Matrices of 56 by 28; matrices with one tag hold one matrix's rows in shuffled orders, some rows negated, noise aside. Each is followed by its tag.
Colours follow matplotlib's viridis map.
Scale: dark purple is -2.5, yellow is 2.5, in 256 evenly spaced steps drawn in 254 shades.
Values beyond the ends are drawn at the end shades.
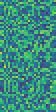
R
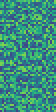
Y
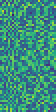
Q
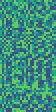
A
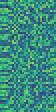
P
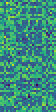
Y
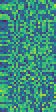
P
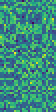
Y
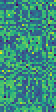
Y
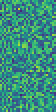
A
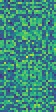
Y
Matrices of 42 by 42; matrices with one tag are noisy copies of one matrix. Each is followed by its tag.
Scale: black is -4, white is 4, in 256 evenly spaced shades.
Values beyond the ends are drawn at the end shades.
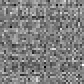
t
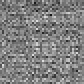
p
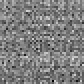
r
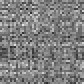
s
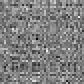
t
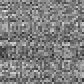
s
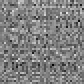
t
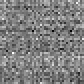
r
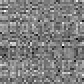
s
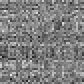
s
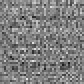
t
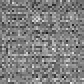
p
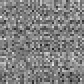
r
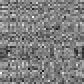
s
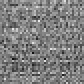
t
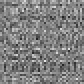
t
